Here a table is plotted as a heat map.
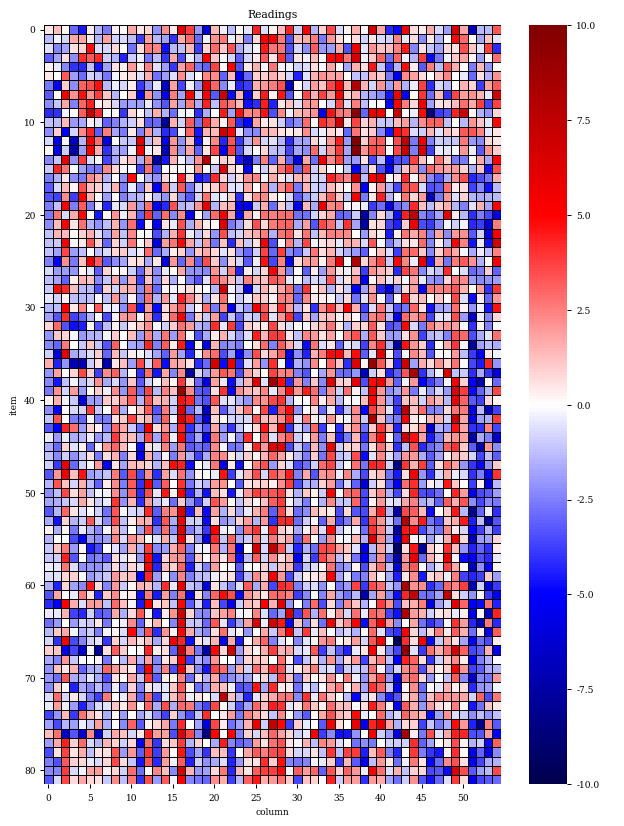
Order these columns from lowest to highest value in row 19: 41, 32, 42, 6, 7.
41, 7, 42, 32, 6
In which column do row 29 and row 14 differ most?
19
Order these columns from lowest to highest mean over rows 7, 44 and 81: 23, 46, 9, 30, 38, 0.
46, 38, 0, 30, 23, 9
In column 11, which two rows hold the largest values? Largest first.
12, 13
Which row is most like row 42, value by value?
0
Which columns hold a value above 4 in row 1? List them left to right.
26, 27, 49
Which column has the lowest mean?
51
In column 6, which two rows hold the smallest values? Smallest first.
67, 76
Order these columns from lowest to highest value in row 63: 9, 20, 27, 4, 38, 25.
4, 27, 9, 38, 20, 25
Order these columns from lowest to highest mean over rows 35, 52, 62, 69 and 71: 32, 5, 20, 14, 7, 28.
7, 5, 14, 32, 20, 28
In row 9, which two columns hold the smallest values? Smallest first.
46, 33
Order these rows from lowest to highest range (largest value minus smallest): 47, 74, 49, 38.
74, 49, 47, 38
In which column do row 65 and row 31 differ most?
21
